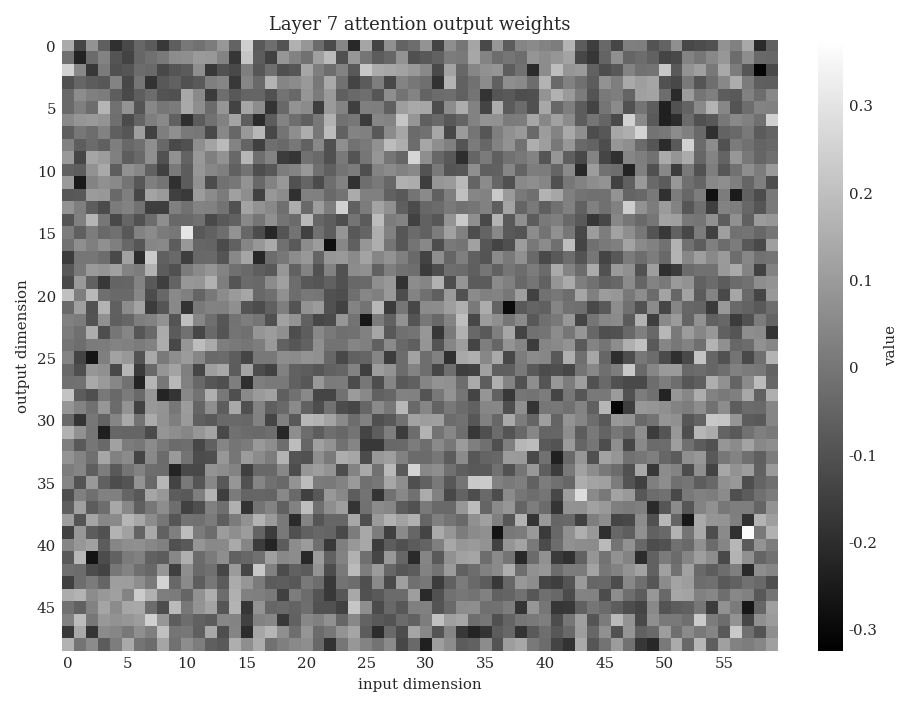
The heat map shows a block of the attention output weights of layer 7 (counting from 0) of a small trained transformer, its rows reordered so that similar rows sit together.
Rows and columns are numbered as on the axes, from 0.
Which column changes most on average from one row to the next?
50
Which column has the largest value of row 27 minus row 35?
9
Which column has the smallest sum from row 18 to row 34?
34
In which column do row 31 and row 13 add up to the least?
3
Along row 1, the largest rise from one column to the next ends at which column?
15
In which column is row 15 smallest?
17
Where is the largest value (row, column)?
39, 57
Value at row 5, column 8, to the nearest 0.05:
0
